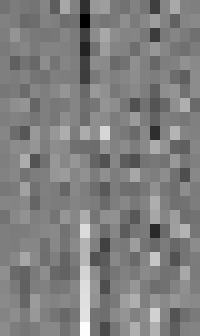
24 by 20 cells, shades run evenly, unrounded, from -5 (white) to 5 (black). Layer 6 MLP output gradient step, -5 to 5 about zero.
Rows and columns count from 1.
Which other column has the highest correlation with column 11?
7
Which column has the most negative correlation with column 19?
17
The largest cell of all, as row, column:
2, 9
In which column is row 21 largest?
11
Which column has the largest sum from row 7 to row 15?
16
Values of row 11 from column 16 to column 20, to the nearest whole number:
-2 -1 1 1 0
